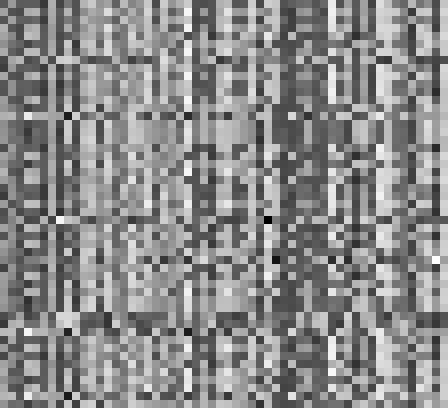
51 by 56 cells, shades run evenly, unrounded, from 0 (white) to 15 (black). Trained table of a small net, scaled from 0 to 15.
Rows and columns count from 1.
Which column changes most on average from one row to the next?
4
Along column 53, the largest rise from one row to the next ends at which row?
8
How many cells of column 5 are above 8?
29
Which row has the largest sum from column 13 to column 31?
40
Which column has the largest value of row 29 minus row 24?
24
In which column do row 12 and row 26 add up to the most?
55
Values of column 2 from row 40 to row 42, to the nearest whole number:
9 5 4
